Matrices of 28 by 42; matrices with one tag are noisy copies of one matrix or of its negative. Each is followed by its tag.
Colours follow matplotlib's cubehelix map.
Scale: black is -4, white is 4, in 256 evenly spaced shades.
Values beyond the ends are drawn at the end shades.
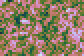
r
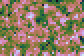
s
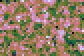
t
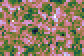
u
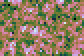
u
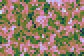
s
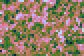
t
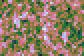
r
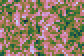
r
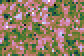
t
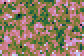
t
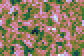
u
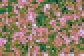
s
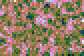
s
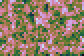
s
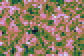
u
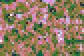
t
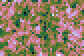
r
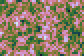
r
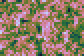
r
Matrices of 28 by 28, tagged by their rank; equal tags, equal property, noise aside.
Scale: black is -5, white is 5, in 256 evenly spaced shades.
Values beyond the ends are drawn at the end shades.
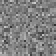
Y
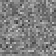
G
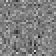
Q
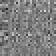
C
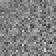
Y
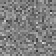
G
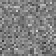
G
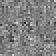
Y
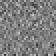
Q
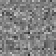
C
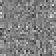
Y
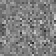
Q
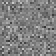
G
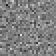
G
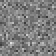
Q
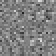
C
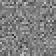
Q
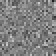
C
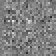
C
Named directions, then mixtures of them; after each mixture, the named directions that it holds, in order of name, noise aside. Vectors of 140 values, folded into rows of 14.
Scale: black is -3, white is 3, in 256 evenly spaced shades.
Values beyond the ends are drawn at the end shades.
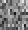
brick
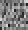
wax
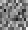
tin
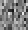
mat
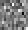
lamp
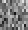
brick.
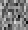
mat, wax.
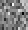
brick, lamp.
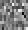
lamp, wax.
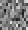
tin, wax.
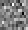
lamp.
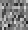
mat, wax.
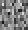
lamp, mat.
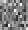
tin, wax.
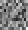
tin.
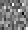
lamp.
